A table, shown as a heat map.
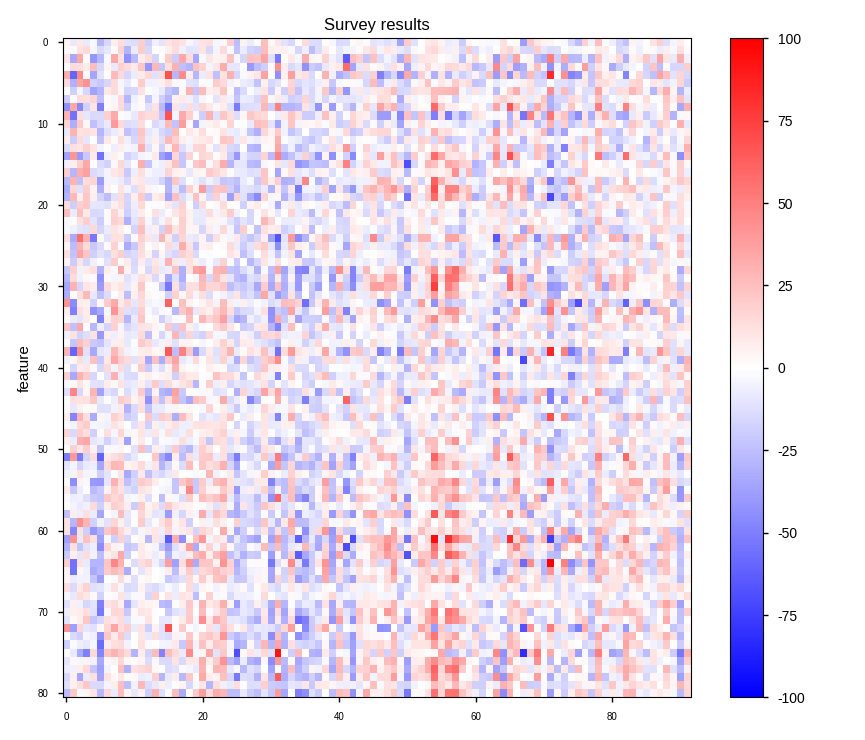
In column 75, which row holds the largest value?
61
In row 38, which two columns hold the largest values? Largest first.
71, 15
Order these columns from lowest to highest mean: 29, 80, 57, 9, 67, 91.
9, 67, 80, 91, 29, 57
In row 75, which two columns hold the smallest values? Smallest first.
67, 25
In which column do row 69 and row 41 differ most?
31
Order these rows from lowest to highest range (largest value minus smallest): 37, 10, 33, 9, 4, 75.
37, 10, 33, 9, 4, 75
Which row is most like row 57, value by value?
23
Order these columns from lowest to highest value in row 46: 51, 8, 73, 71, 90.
51, 8, 90, 73, 71
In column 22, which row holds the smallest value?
4
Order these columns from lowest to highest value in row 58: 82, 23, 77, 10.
77, 10, 23, 82
